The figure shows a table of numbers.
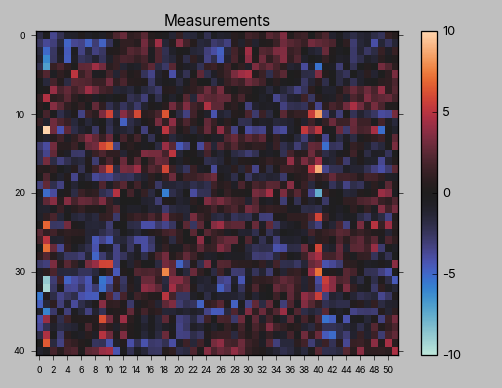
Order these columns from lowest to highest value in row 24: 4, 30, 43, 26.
30, 43, 4, 26
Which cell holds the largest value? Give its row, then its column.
12, 1
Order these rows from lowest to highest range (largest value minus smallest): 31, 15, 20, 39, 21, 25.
25, 21, 15, 39, 20, 31
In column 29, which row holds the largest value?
5
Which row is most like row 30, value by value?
23
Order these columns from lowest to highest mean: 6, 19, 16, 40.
6, 16, 19, 40
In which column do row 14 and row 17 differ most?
40
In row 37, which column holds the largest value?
33
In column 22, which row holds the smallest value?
20
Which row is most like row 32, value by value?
31
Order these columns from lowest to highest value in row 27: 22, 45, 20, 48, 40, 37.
37, 20, 22, 45, 48, 40
